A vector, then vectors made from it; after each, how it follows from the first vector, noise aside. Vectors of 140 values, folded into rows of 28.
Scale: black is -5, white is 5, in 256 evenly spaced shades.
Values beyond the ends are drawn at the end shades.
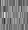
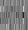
reversed, negated, partly zeroed.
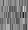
reversed, negated.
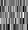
reversed, scaled up.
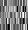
reversed, scaled up.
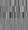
wrapped around, partly zeroed.
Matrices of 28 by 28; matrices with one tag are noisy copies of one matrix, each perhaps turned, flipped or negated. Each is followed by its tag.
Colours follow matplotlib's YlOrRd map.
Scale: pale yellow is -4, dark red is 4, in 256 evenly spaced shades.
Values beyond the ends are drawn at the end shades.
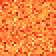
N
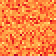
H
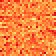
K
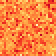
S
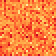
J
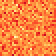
N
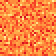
H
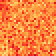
S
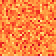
H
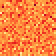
N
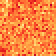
S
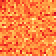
K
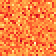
N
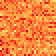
K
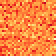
K
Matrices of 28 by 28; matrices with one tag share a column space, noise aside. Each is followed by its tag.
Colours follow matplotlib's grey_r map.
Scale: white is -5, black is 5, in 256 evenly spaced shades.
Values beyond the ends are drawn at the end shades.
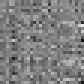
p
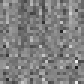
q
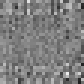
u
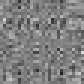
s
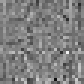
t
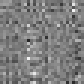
p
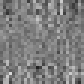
u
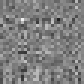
s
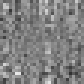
u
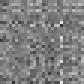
p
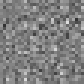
s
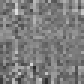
u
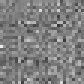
p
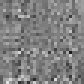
t
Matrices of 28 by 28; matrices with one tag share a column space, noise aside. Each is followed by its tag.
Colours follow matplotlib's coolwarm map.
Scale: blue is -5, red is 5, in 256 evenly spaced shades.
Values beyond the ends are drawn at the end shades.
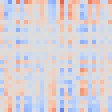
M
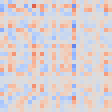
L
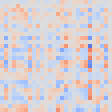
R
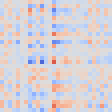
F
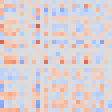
F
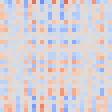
M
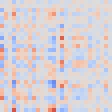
R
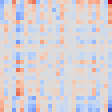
M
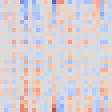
M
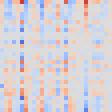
M
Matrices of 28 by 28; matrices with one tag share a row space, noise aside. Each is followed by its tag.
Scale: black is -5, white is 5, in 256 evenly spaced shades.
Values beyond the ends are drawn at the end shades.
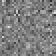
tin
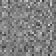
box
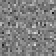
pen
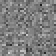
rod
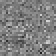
rod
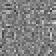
tin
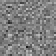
rod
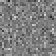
pen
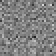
pen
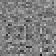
rod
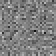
pen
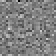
rod
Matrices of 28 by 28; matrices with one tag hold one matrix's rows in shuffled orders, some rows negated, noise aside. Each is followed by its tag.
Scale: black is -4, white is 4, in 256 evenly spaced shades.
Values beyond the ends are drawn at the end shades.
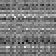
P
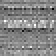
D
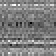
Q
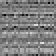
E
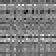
P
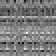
P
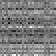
Q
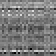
Q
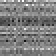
P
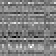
Q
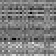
Q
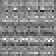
E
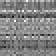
P
